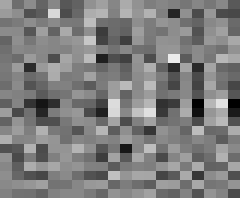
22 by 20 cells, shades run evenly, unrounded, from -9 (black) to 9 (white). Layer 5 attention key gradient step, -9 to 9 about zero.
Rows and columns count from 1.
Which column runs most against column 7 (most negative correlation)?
11
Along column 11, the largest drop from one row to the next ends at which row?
17
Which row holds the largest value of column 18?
12
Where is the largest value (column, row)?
15, 7
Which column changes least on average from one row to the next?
6
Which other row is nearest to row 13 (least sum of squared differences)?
20
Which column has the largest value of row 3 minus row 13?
8
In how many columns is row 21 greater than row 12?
13
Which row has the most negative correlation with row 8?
21
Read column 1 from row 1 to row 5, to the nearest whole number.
3 2 -1 1 -2
